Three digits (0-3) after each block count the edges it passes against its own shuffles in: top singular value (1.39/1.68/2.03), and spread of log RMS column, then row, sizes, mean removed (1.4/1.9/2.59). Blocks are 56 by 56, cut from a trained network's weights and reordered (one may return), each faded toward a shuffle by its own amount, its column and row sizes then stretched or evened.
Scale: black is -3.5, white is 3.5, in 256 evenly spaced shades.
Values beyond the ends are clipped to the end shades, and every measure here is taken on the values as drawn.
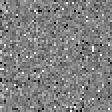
0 1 0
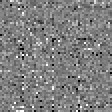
1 1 2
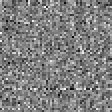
2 0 1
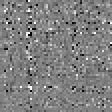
0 2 2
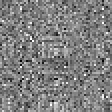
2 2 0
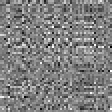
3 2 3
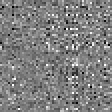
2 2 2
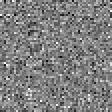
1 1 1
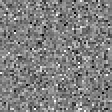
1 1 0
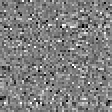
2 0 1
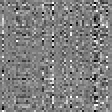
3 3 1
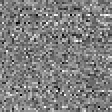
2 0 2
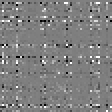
2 3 3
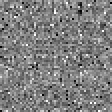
1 0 0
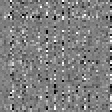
2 3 2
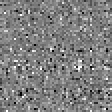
1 1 2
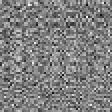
3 0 0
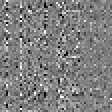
2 3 0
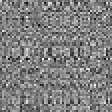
3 1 2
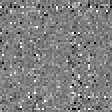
1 2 2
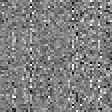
2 3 0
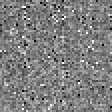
1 1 0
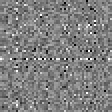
2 1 1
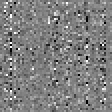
1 3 1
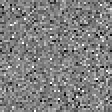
0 1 0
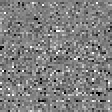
1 1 3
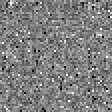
0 0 0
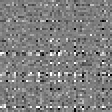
3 2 3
